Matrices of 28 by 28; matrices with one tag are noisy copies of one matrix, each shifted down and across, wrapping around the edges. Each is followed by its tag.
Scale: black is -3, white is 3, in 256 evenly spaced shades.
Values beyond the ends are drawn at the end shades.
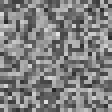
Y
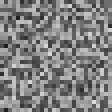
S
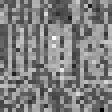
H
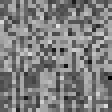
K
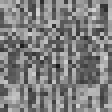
H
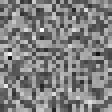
S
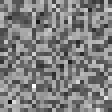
S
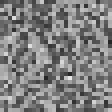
Y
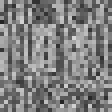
H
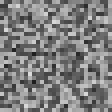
Y
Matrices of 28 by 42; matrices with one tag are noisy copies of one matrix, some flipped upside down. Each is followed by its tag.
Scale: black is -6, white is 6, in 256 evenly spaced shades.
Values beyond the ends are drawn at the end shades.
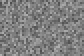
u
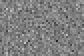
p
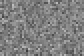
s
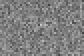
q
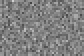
s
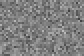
u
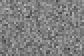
q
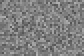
p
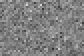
u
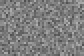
p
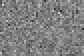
u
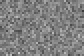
p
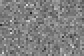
u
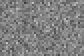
p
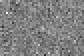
u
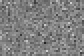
q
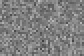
u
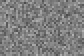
p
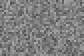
u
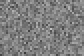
p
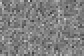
u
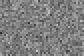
s
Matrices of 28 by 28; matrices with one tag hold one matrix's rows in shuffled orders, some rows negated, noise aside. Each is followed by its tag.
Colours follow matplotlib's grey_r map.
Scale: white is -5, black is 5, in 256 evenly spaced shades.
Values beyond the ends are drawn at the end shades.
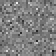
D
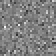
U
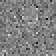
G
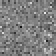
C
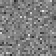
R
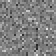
G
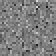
G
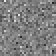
U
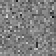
D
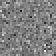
C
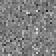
G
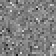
D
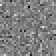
R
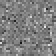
C
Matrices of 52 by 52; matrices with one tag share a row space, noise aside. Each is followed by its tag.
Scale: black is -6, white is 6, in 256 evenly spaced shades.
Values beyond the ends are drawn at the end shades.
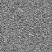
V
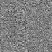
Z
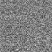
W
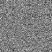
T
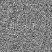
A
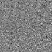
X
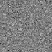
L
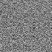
A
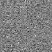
W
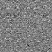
W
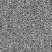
A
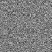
A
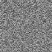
V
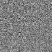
A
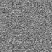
L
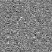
W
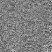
T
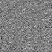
T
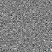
A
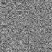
L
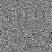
T
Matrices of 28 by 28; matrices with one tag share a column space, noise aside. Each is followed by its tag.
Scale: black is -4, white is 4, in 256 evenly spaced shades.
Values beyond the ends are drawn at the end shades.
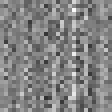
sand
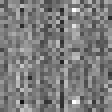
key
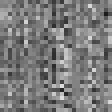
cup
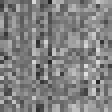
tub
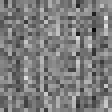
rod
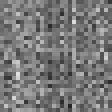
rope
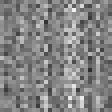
sand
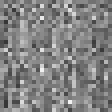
key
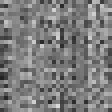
cup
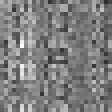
tub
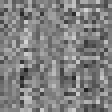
key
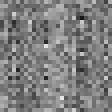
sand
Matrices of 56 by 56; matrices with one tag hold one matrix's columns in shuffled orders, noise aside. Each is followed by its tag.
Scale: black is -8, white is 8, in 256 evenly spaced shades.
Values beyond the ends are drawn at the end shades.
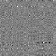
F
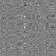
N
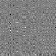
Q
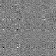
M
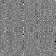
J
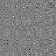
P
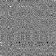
F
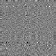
F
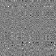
F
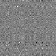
F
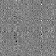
J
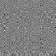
Q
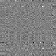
F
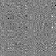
N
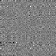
F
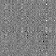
J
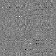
P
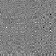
Q
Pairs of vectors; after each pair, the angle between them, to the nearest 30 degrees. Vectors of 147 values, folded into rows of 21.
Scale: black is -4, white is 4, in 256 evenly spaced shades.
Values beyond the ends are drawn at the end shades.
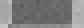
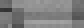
120 degrees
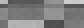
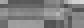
30 degrees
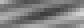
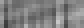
60 degrees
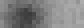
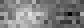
150 degrees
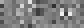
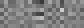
60 degrees
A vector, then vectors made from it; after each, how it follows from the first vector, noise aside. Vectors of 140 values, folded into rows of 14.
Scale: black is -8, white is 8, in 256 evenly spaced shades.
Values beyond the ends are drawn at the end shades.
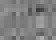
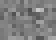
sign-scrambled.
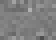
negated, partly zeroed.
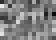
wrapped around, scaled up.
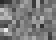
wrapped around, scaled up.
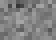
wrapped around.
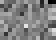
wrapped around, scaled up.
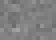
reversed, negated, shrunk.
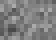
wrapped around.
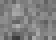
wrapped around.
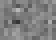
wrapped around.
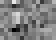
reversed, scaled up.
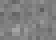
reversed, negated, shrunk.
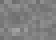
reversed, negated, shrunk.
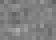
reversed, negated, shrunk.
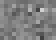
sign-scrambled.
